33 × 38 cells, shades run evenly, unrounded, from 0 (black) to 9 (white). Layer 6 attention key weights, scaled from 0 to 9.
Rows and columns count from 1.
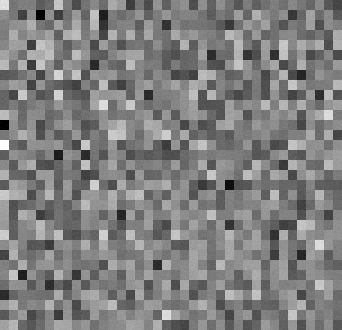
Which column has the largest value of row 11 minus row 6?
12
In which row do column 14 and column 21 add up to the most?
14
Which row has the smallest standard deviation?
21
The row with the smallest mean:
16
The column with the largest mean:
13
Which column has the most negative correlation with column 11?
5
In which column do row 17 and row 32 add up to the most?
33
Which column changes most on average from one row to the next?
1
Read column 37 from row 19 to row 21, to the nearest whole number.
3 4 5
